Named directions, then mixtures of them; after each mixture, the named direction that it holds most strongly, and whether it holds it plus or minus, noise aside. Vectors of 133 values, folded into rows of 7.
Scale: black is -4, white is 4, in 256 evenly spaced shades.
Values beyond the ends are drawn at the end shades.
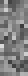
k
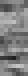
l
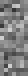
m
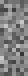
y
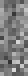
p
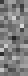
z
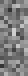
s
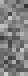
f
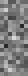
z, minus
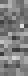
l, minus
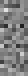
y, minus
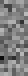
y, minus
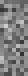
y, plus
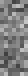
f, plus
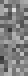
y, minus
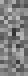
s, minus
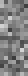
f, plus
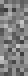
y, plus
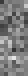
f, minus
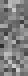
k, minus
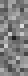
z, plus
